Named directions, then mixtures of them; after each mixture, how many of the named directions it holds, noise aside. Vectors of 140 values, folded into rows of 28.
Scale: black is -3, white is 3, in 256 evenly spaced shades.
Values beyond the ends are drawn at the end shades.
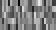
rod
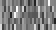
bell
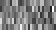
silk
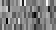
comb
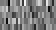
two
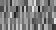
three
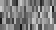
one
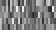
four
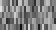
three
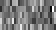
one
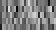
three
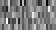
two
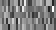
four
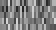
four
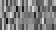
three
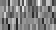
three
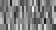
three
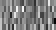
one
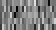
one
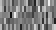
two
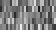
two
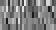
three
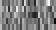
two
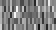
one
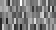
four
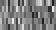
four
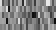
two
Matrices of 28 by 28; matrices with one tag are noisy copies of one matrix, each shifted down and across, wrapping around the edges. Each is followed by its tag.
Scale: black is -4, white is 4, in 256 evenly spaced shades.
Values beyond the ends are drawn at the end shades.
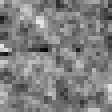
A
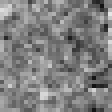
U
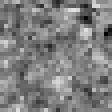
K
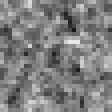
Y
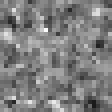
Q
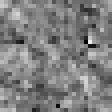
A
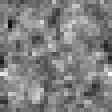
Y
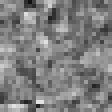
K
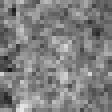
U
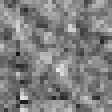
A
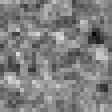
Q
